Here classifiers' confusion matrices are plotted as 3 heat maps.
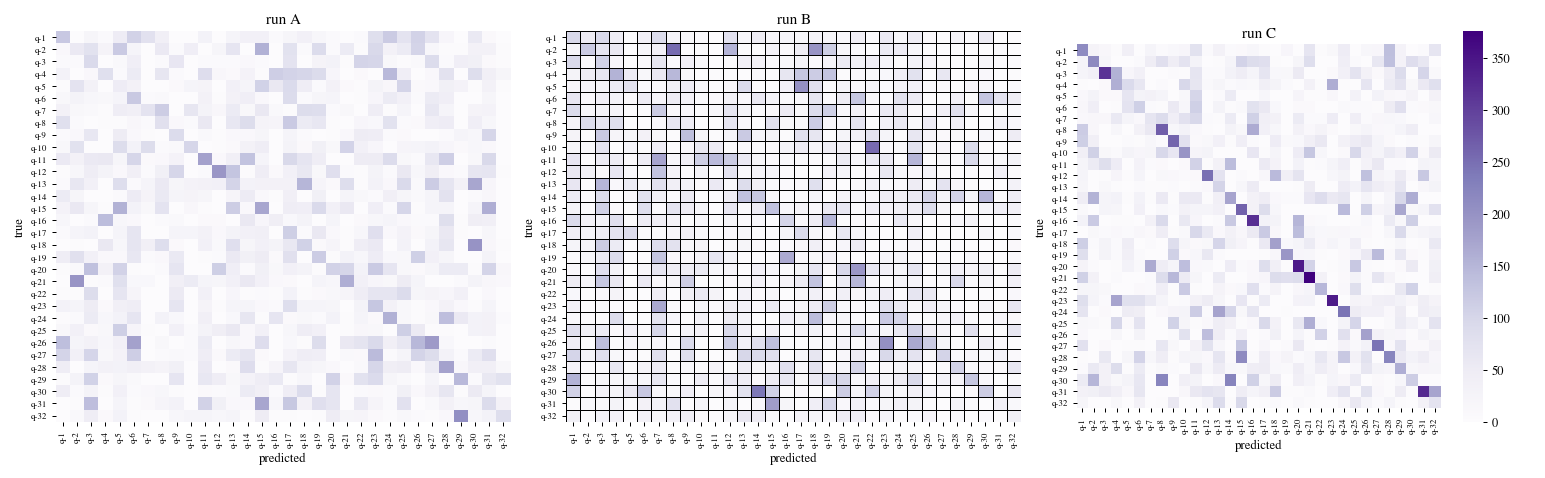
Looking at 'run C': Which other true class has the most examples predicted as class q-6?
q-28
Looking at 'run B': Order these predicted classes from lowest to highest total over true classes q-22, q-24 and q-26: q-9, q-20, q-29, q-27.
q-29, q-27, q-20, q-9
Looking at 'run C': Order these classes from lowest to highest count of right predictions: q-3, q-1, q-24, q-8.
q-1, q-24, q-8, q-3
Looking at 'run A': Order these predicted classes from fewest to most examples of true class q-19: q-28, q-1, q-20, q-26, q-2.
q-20, q-28, q-1, q-2, q-26
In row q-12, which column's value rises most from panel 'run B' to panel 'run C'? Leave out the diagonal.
q-18
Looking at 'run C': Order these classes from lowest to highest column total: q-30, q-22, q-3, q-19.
q-19, q-22, q-3, q-30
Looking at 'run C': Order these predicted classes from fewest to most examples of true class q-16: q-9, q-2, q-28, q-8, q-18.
q-9, q-18, q-28, q-8, q-2
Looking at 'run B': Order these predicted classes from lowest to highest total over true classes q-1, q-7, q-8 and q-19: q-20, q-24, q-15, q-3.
q-20, q-15, q-24, q-3
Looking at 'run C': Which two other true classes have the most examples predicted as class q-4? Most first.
q-23, q-3
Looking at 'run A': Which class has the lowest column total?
q-32
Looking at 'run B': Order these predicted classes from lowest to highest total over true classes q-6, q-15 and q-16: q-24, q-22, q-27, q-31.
q-27, q-22, q-31, q-24
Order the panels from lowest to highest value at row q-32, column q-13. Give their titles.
run A, run B, run C
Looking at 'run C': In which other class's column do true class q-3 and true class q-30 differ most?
q-8
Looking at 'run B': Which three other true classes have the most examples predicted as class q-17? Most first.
q-5, q-4, q-9
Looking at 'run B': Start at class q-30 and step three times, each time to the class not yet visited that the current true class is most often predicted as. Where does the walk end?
q-3
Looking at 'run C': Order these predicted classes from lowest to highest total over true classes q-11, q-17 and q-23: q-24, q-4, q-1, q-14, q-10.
q-10, q-24, q-1, q-14, q-4
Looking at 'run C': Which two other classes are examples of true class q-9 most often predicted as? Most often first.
q-1, q-10
